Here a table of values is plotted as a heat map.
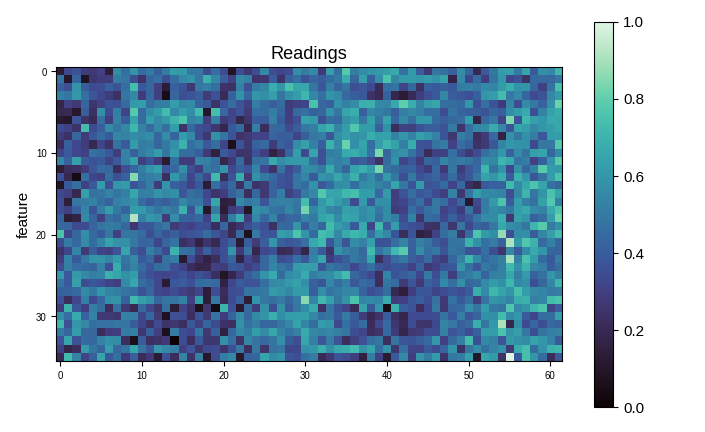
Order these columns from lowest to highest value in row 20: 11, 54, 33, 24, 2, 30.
11, 2, 24, 30, 33, 54
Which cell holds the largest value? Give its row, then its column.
35, 55
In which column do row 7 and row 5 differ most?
19
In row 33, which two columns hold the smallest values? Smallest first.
14, 9
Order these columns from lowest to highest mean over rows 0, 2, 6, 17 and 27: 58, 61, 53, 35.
58, 53, 35, 61
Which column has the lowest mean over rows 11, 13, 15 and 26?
20
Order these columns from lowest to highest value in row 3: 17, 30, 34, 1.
17, 1, 34, 30
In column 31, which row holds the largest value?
4
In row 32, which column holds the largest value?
54
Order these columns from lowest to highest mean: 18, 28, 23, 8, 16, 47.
18, 23, 16, 47, 28, 8
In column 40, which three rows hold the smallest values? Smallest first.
29, 35, 33
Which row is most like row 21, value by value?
23
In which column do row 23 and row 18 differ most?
55
